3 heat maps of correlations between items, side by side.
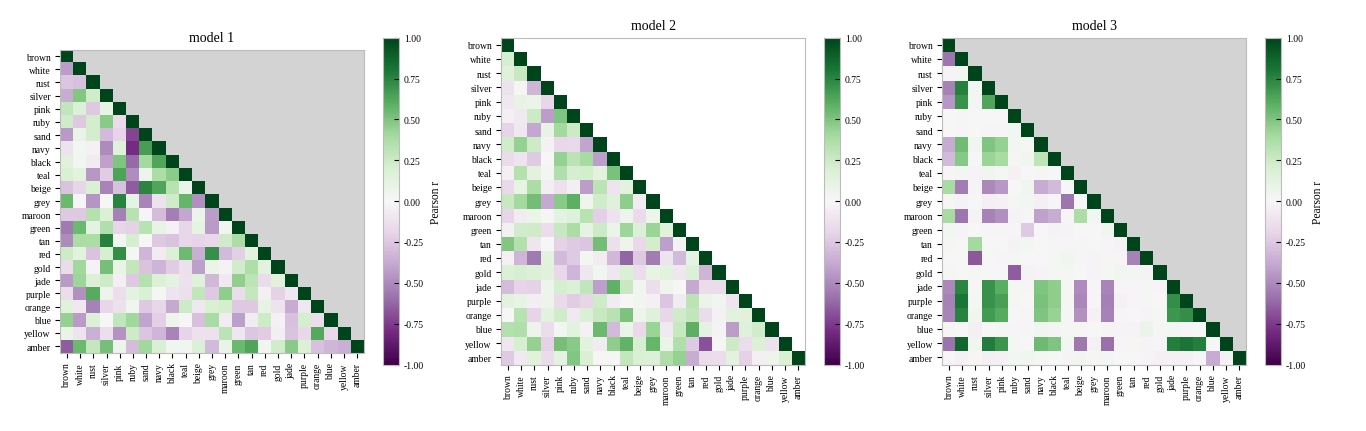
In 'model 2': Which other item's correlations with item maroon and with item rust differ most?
sand
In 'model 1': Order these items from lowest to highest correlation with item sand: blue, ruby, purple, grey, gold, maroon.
ruby, grey, blue, gold, maroon, purple
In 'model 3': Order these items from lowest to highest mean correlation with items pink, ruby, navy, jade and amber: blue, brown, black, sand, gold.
brown, gold, blue, sand, black
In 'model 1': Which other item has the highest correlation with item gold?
silver
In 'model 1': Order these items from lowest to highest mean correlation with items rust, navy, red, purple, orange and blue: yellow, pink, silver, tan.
yellow, silver, tan, pink
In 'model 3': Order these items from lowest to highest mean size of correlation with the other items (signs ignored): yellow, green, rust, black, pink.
green, rust, black, pink, yellow
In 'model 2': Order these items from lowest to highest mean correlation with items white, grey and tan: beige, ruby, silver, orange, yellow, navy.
silver, beige, ruby, yellow, orange, navy
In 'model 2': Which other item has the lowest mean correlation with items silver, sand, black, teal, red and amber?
rust
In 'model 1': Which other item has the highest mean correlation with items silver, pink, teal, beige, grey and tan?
red
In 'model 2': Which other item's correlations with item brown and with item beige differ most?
tan
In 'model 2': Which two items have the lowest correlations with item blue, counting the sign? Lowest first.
jade, black
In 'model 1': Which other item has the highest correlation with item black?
navy
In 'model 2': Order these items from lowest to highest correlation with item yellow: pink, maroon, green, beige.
maroon, beige, green, pink
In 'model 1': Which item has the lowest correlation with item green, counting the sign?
brown
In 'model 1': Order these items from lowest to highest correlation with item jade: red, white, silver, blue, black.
blue, red, black, silver, white
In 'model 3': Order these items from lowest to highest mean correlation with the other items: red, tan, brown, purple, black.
brown, red, tan, black, purple
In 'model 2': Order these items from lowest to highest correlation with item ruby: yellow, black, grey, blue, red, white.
red, white, blue, black, yellow, grey
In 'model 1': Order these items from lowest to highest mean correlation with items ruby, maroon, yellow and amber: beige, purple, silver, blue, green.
beige, blue, green, purple, silver
